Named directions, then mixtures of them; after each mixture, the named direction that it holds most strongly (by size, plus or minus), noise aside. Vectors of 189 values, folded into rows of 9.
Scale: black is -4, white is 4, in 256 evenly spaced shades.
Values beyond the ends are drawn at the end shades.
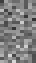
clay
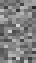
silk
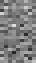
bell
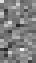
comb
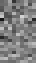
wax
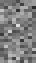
silk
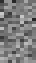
wax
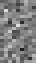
comb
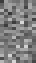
clay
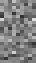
wax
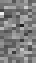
bell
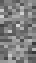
silk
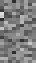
wax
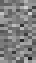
bell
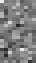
comb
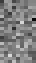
clay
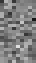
clay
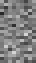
bell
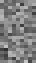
silk
